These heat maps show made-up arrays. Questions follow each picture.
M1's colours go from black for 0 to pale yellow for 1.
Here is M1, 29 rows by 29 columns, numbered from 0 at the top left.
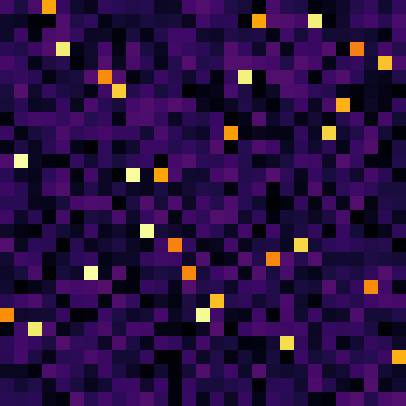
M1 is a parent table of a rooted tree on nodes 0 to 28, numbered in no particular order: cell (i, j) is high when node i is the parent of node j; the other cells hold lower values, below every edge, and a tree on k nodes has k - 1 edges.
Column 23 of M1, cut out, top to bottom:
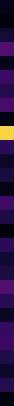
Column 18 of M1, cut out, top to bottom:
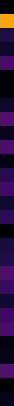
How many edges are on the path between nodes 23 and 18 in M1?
5
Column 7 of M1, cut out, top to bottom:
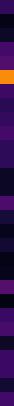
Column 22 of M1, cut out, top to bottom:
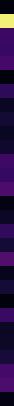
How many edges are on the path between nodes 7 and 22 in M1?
6
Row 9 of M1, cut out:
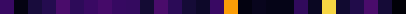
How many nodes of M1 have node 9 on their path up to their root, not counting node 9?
4
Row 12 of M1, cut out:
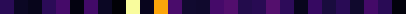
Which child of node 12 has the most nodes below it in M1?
11
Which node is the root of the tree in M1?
5
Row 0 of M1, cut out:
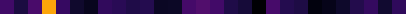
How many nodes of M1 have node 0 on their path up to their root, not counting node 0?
5
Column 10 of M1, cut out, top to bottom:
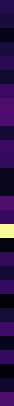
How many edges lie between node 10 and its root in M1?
5
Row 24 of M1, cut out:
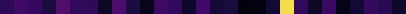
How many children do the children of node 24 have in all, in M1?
1
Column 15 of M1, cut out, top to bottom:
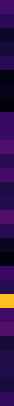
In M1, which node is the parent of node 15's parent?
17
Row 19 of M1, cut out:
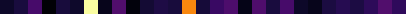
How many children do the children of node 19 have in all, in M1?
1
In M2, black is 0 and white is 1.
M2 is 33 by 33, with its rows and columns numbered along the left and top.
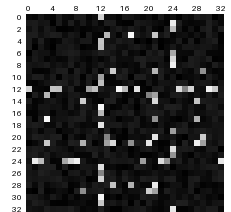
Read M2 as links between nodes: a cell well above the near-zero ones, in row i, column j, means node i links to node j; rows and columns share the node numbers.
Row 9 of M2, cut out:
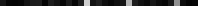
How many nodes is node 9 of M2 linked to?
3
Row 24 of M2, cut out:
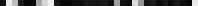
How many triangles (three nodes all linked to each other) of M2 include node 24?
0
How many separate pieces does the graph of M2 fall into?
3
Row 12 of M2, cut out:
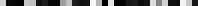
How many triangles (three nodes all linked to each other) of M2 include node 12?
0
